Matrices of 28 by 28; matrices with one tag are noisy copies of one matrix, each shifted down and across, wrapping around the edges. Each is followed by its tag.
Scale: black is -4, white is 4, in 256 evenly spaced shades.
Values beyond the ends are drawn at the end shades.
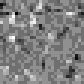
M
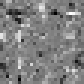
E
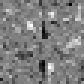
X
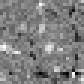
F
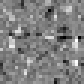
M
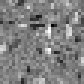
M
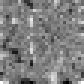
E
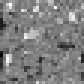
X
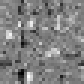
X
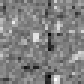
X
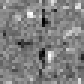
X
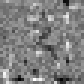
E
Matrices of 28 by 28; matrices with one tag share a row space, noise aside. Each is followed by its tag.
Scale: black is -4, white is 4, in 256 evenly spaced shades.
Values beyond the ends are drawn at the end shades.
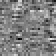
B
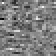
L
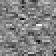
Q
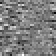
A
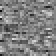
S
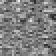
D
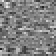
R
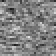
L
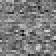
Q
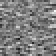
D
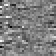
A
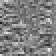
S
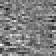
A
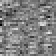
S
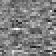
B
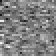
R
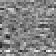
R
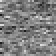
R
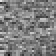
R
